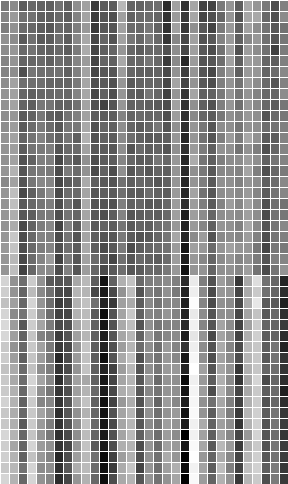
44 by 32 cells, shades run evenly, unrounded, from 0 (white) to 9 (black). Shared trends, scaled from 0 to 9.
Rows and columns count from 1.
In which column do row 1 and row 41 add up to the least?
22
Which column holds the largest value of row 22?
21
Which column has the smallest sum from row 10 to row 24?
2
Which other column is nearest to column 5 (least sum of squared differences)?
23
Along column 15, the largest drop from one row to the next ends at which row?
26
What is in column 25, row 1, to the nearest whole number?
5
